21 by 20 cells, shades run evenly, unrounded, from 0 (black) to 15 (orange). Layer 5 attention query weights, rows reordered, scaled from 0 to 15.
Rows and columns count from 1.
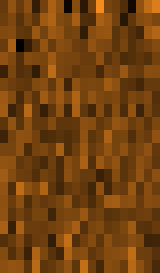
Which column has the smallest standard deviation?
15
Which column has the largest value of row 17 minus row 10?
1
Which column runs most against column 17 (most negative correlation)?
20
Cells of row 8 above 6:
16
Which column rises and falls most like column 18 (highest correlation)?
2
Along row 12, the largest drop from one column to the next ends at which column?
9
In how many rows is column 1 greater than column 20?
14
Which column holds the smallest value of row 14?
13
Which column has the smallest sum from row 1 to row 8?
3
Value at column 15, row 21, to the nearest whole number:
8
